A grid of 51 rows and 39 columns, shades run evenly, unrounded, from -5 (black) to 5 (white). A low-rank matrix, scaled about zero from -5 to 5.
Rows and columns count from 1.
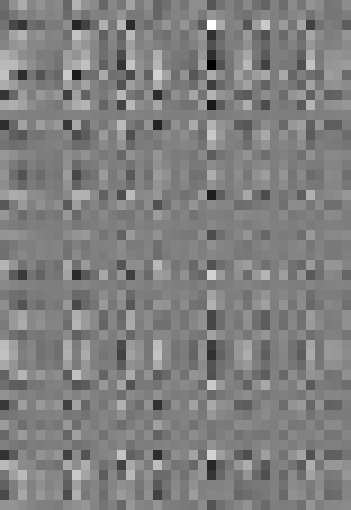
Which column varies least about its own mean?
31
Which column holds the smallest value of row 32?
24
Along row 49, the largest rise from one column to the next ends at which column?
9
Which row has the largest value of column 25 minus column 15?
3
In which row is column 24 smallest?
7
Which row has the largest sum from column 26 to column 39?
8
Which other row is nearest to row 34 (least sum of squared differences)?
30
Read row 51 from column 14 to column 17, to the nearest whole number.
-1 1 0 0
